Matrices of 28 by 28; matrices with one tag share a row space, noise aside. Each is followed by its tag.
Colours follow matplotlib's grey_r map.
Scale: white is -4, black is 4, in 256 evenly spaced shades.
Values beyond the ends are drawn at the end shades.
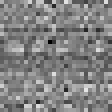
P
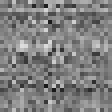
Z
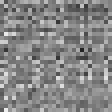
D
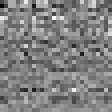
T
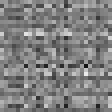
P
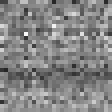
T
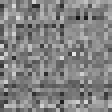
D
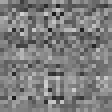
Z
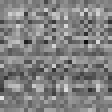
P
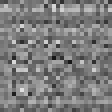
Z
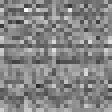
P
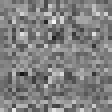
Z
